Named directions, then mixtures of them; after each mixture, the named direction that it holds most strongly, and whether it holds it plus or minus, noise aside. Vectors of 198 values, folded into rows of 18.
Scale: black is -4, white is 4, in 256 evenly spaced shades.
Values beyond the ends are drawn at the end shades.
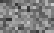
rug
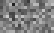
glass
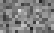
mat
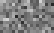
glass, minus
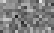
mat, minus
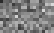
rug, plus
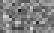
mat, minus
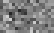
glass, plus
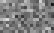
glass, minus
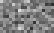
glass, minus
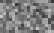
rug, plus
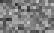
rug, plus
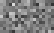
glass, minus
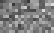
glass, plus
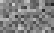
glass, minus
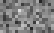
mat, plus
